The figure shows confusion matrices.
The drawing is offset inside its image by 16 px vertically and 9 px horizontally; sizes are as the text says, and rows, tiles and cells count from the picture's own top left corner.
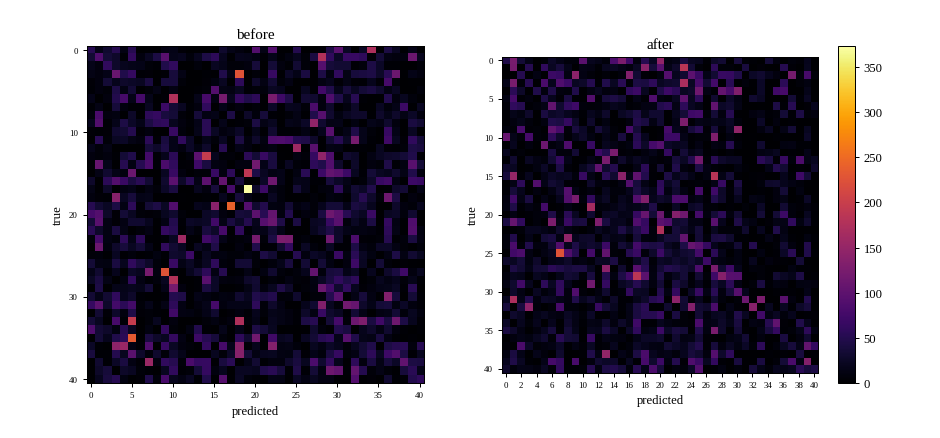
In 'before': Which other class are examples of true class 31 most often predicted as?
28
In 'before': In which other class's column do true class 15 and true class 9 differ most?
19
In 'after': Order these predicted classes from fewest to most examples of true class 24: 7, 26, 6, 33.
33, 6, 26, 7
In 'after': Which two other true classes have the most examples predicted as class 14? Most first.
12, 0
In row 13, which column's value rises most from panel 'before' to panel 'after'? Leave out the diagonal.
25
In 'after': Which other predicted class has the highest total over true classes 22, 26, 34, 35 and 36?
20
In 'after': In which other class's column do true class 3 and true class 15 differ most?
23
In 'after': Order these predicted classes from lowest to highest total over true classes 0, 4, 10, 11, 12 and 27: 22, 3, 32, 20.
32, 3, 22, 20
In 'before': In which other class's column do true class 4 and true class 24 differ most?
1
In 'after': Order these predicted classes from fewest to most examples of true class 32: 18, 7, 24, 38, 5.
5, 38, 18, 7, 24
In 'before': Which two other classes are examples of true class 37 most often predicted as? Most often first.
18, 5
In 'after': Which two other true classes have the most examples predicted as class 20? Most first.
22, 0
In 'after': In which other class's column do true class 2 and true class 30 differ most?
37
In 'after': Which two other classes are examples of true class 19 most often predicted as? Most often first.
11, 5
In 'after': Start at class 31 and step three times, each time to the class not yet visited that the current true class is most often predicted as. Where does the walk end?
8
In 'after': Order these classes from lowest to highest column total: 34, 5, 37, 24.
34, 37, 5, 24
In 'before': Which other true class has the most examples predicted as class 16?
6
